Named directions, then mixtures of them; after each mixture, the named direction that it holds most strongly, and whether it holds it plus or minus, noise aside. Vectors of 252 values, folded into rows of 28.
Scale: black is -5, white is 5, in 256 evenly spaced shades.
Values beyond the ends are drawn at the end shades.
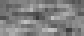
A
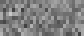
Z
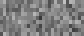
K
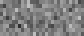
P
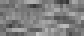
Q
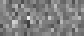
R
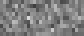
R, plus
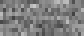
Z, plus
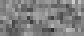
A, minus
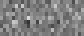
R, plus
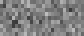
R, minus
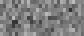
R, minus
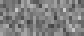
P, plus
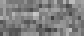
A, minus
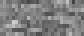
Q, minus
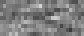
A, plus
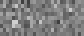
R, plus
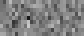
R, minus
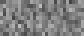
P, minus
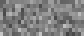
Z, plus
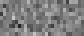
P, plus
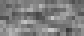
A, plus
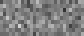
P, minus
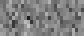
R, minus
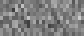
R, plus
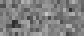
R, minus
